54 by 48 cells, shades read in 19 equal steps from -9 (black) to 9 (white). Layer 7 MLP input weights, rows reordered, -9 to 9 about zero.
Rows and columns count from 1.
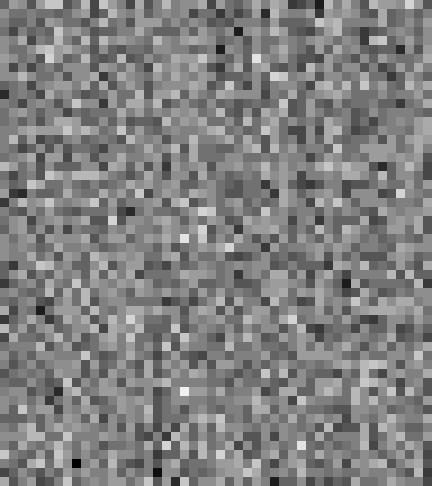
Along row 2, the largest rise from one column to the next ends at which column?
31
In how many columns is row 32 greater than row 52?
19
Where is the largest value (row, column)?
44, 21
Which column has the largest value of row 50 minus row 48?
34
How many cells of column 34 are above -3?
45
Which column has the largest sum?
23
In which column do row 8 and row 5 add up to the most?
18
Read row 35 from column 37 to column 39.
-2 1 -3
